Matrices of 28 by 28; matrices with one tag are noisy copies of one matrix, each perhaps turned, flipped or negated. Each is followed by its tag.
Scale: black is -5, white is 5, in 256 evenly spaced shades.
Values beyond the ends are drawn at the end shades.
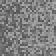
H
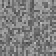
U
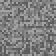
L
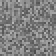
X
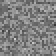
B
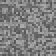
U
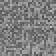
L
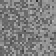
H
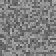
B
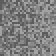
H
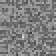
U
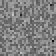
X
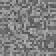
U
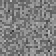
X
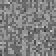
U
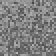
H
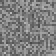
L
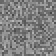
L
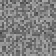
X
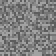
X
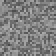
B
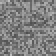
L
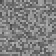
B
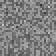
X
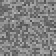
B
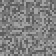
L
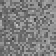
H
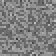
B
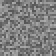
B
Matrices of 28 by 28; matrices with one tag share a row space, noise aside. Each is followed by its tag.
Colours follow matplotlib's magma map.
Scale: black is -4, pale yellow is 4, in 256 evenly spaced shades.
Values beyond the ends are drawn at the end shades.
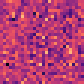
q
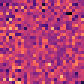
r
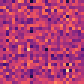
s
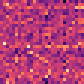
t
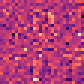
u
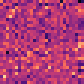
t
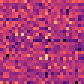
t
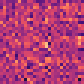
t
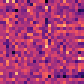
t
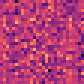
q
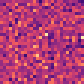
u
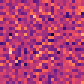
u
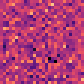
q
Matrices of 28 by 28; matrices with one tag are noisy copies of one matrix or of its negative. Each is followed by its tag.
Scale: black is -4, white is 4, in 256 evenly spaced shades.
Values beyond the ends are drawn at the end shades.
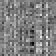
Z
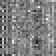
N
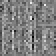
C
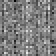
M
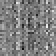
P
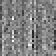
C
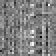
Z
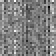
M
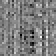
Z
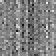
P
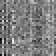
N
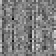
C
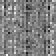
M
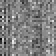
N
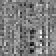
Z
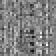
Z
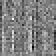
C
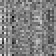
N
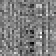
Z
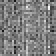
M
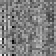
N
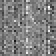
M
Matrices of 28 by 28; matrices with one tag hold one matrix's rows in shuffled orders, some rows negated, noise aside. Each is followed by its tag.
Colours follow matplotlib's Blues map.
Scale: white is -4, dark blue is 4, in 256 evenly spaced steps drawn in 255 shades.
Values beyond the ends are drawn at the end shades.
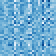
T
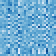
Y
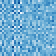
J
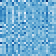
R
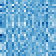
R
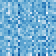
Y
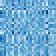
R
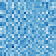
R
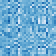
Y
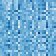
Y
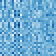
J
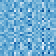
T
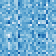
Y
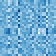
Y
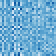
J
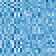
J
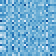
R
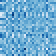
R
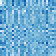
R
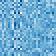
J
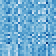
Y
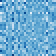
R
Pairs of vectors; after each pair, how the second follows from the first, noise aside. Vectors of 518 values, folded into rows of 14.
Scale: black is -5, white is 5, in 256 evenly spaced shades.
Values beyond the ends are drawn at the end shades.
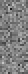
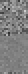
reversed, partly zeroed.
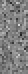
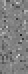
partly zeroed.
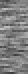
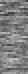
wrapped around, negated.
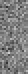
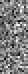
reversed, negated, scaled up.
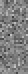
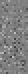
wrapped around, partly zeroed.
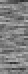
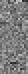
sign-scrambled.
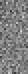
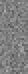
wrapped around, shrunk.
